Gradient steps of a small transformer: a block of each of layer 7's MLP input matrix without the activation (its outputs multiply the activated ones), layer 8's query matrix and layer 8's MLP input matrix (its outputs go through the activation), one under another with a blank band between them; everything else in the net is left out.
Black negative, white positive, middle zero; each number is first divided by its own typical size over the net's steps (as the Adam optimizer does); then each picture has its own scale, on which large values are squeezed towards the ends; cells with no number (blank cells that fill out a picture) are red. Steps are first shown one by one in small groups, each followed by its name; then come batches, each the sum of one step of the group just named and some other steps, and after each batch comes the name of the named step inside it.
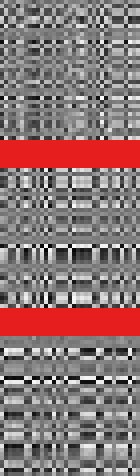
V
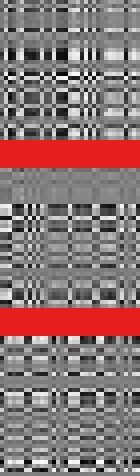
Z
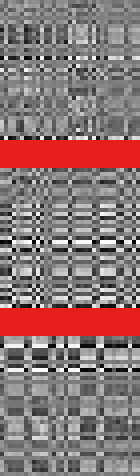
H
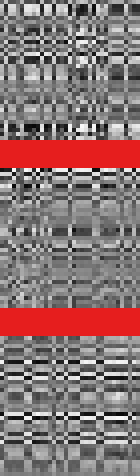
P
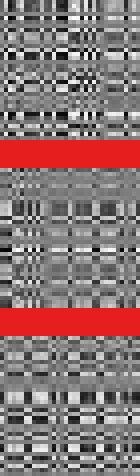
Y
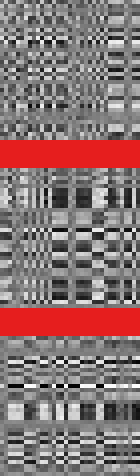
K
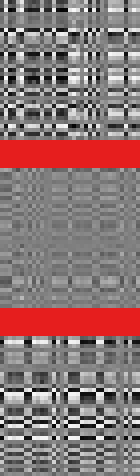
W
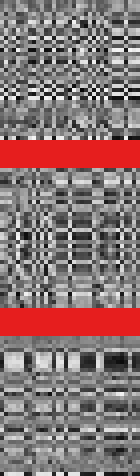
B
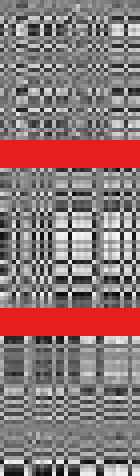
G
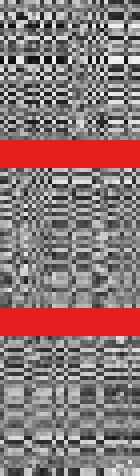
P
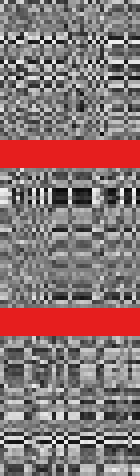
K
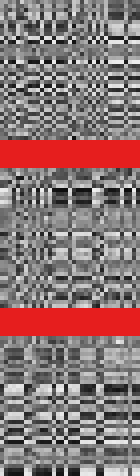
G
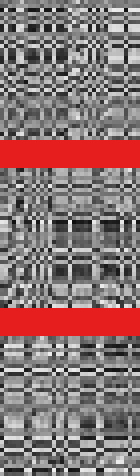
Z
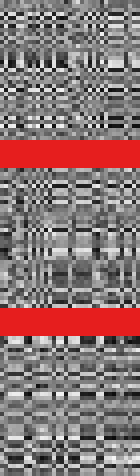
Y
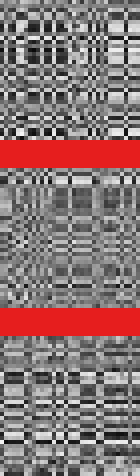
Z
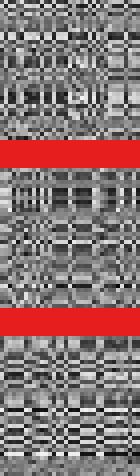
K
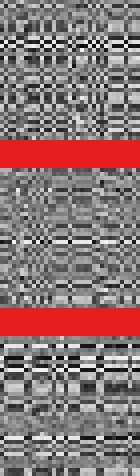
H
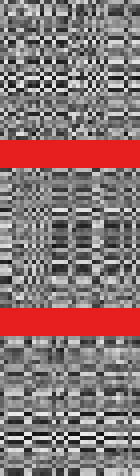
P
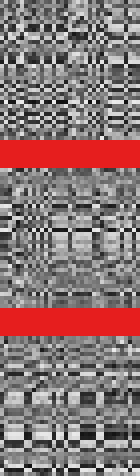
G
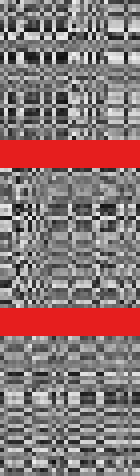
Z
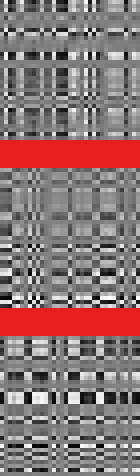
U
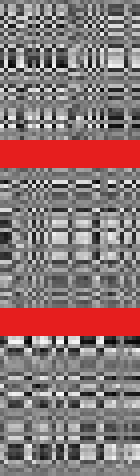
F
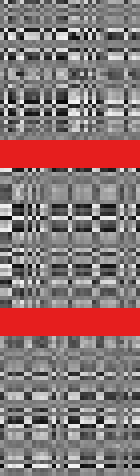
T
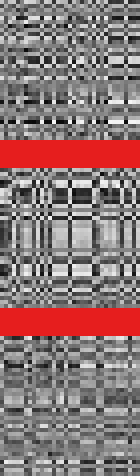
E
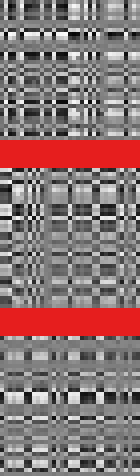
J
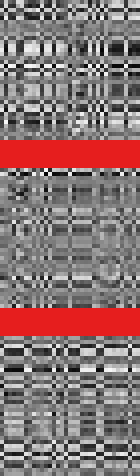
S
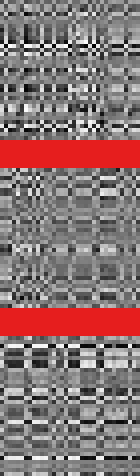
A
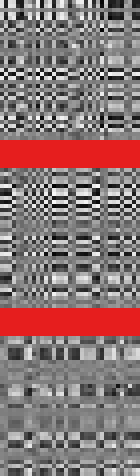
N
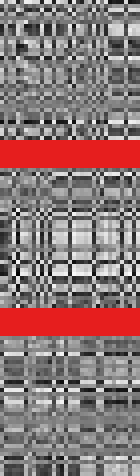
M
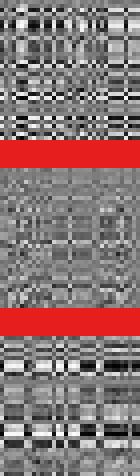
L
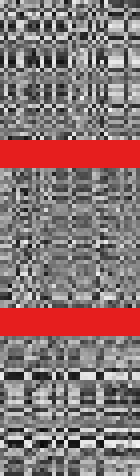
U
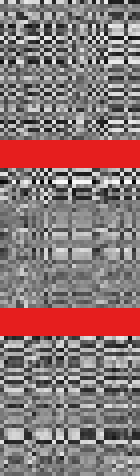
E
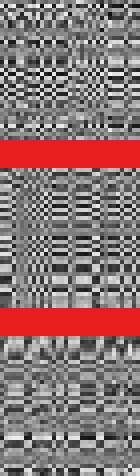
N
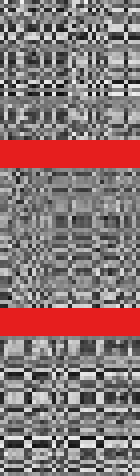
U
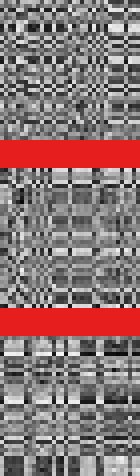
M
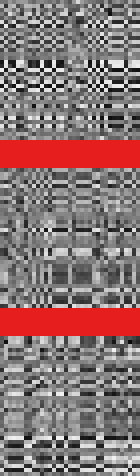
F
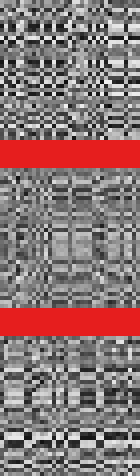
L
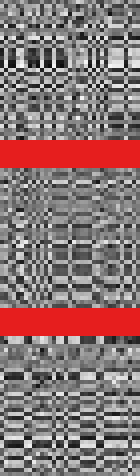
F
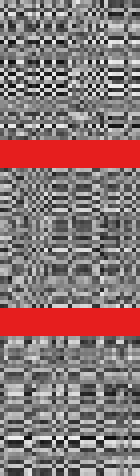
N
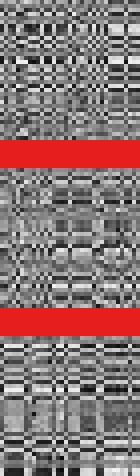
M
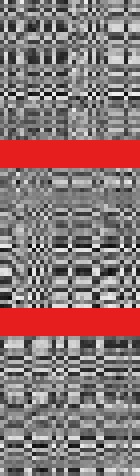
U
